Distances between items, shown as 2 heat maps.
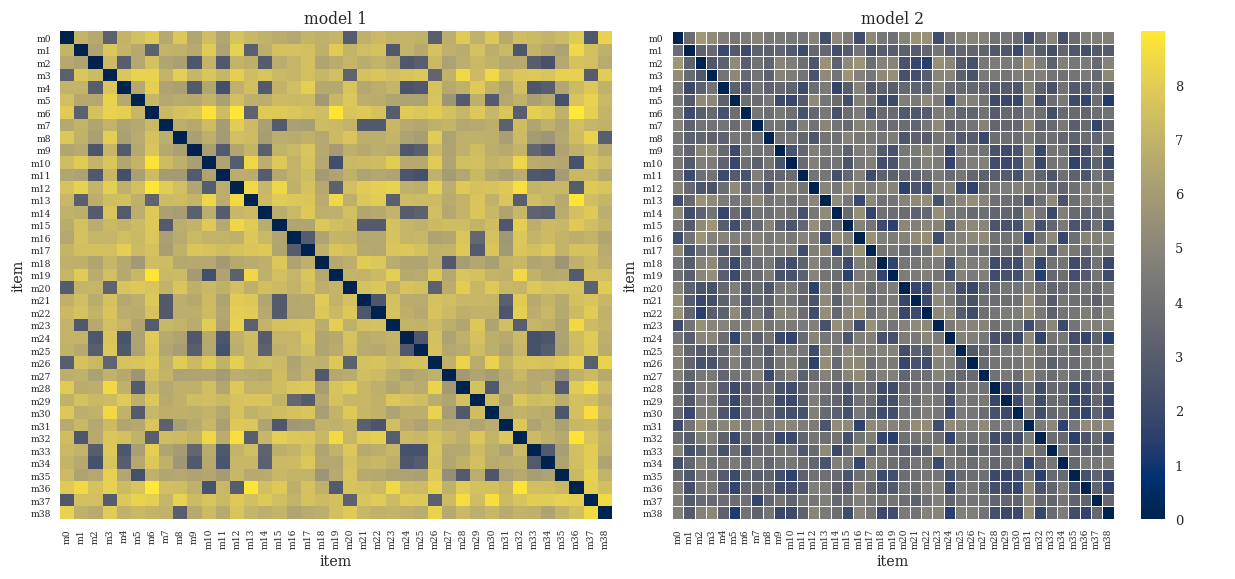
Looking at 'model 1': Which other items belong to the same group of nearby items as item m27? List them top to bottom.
m18
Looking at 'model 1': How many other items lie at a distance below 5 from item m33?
8
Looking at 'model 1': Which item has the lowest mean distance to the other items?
m11
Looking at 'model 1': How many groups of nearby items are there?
9
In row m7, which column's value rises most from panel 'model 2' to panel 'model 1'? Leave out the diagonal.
m37
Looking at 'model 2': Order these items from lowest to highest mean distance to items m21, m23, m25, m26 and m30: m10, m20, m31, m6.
m20, m6, m10, m31
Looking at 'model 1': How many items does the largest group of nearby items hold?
9
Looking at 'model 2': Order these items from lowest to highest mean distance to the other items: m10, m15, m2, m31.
m10, m15, m2, m31
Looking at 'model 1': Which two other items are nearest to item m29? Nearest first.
m17, m16
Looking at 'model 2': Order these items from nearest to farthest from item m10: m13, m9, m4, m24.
m24, m9, m4, m13
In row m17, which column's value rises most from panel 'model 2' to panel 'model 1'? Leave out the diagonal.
m14
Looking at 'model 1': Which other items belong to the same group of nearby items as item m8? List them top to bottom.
m38
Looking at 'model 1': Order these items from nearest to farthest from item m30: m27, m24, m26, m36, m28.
m28, m27, m24, m36, m26
